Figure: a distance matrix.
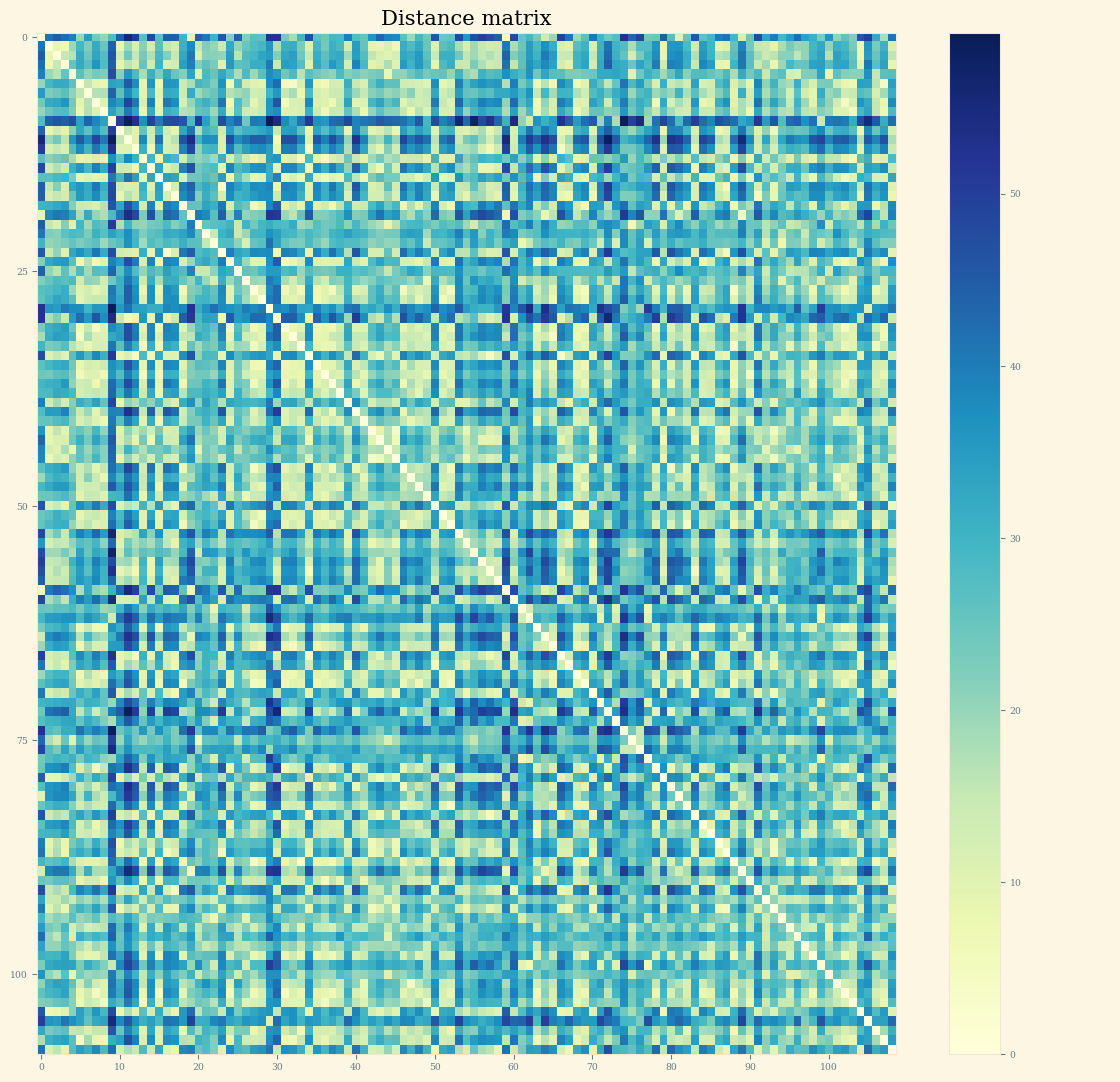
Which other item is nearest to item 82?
52
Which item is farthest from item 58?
72
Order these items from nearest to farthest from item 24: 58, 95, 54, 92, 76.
95, 92, 54, 76, 58
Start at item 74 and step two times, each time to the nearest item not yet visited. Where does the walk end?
75
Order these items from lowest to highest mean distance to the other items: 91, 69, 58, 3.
69, 3, 58, 91
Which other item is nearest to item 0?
59
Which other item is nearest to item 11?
30
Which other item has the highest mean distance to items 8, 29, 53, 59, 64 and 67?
9
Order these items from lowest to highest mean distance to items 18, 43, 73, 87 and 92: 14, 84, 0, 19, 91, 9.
14, 91, 84, 19, 0, 9
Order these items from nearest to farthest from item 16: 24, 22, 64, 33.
22, 33, 24, 64
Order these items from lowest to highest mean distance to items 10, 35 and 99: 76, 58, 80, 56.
80, 58, 56, 76
